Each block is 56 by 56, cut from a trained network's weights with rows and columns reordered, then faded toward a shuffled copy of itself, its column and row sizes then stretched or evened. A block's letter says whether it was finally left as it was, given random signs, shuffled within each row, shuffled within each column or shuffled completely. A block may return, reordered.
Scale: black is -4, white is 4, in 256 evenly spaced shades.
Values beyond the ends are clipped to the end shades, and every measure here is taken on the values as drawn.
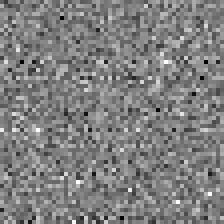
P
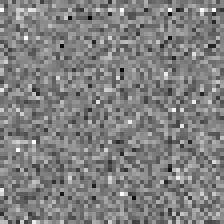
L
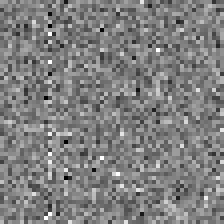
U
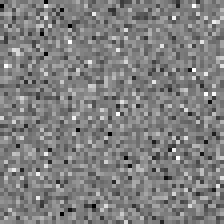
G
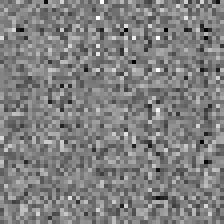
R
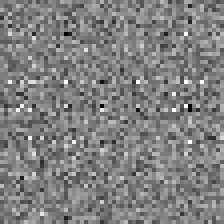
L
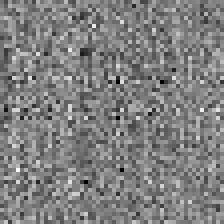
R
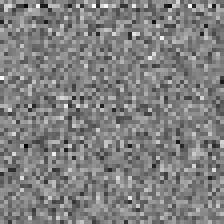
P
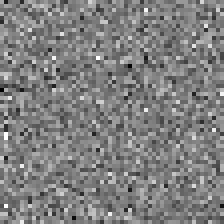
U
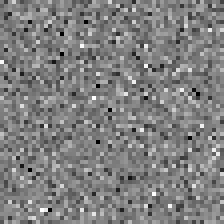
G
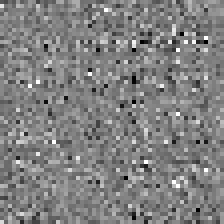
L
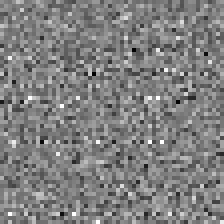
P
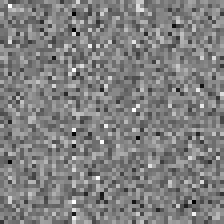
U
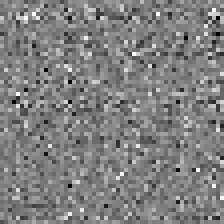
L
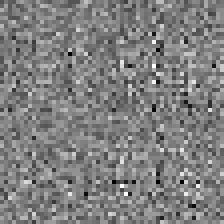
R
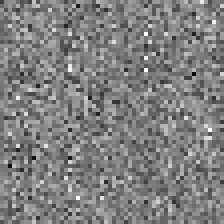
U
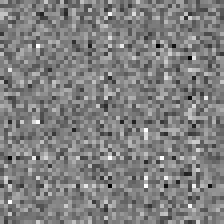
L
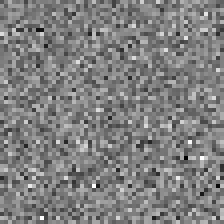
P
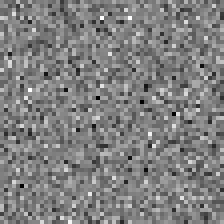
G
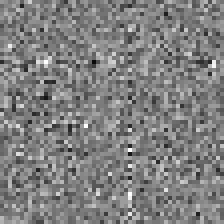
L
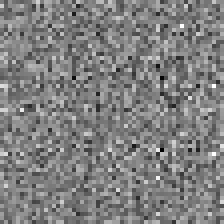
R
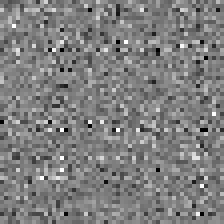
L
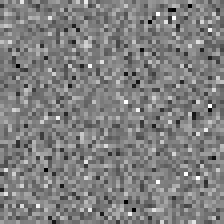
G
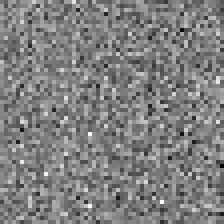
U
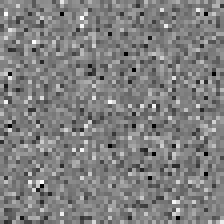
U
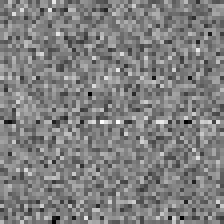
P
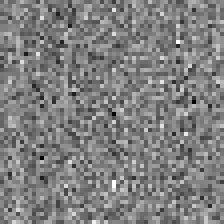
U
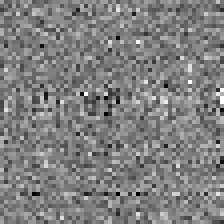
R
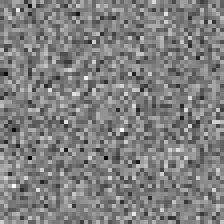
G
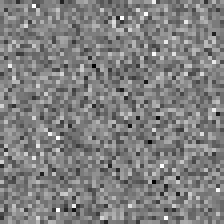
G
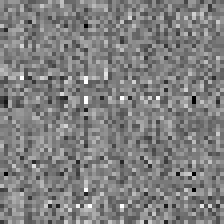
R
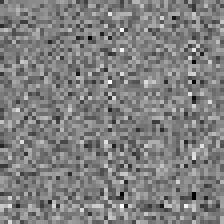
R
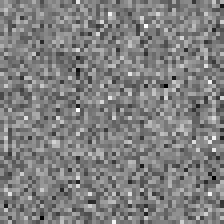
U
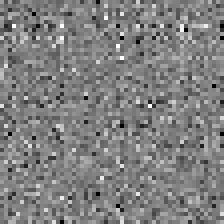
L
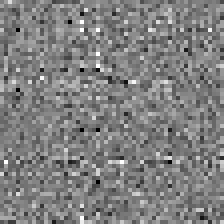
R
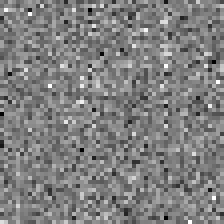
U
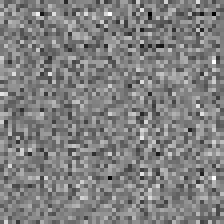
L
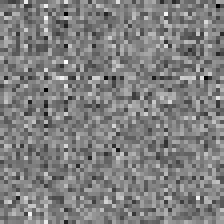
R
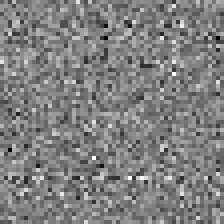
R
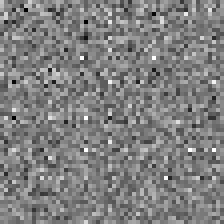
L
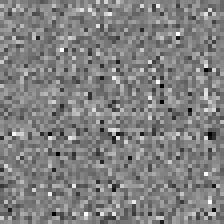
L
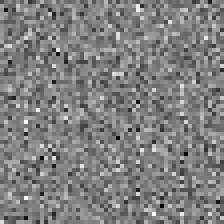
U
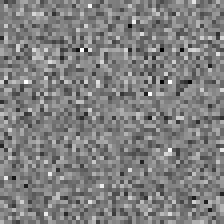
P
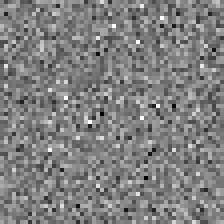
G
